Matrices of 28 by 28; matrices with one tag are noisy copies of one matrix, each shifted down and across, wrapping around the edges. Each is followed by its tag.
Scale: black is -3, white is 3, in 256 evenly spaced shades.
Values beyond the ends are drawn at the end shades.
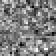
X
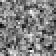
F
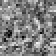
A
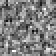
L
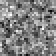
X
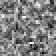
L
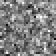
F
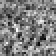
A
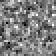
L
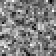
F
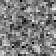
F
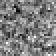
F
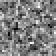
L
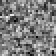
L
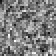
L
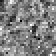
A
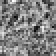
A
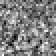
A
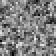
L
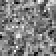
A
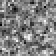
F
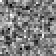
X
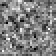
X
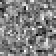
L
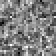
L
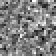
X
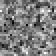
F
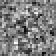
X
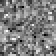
X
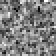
L
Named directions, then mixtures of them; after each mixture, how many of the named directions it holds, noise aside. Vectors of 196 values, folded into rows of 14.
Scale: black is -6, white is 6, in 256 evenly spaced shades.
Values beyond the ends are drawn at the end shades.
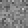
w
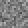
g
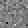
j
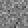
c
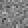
three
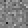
one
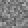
one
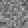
two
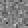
four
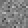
four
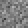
three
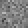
four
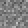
two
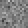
three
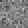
one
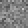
one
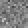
four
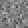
three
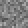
one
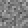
one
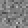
two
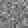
two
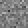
two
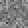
four
